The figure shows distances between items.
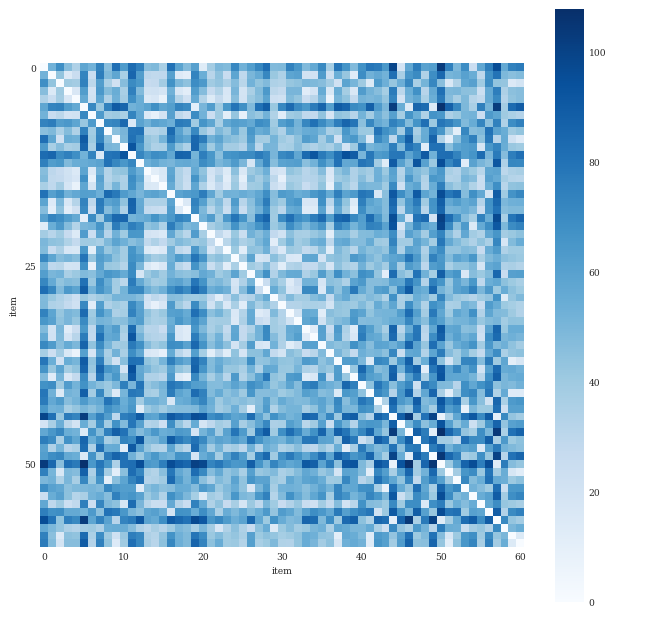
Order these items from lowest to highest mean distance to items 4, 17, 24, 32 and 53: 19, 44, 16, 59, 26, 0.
26, 59, 16, 0, 19, 44
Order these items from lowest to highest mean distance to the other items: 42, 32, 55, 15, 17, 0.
15, 55, 32, 17, 42, 0
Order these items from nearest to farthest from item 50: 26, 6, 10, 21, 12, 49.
6, 21, 10, 26, 12, 49
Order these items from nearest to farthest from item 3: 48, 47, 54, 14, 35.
14, 48, 54, 35, 47
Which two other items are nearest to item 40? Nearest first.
47, 52
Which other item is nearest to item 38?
48
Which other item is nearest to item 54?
20
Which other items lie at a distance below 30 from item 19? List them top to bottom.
5, 46, 49
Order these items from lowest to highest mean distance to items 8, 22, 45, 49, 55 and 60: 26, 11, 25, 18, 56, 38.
25, 18, 26, 38, 56, 11
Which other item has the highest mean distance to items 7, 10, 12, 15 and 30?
50
